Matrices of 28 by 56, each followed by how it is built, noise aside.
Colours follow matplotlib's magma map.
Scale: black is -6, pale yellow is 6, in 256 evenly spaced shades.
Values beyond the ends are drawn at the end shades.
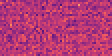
blocks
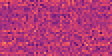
blocks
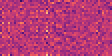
low rank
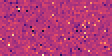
sparse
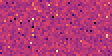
sparse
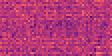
blocks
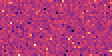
sparse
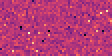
sparse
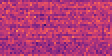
blocks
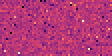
sparse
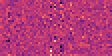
uneven columns
